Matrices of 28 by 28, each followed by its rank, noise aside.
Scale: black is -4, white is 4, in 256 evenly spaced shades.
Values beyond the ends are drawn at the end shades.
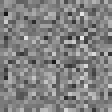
four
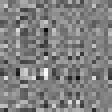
three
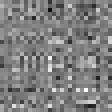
four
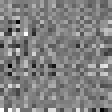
three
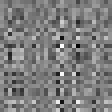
two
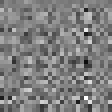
three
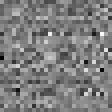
six
